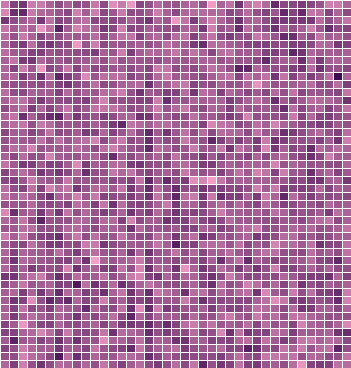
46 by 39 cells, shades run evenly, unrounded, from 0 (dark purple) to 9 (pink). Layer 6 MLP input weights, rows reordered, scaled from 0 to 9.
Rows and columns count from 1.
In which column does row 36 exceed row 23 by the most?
17
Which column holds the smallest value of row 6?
23
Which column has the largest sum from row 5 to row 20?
18
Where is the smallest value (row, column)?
10, 38
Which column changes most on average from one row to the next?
5
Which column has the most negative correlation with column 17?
30
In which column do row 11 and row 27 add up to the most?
29
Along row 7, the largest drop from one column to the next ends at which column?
15
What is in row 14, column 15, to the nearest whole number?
4
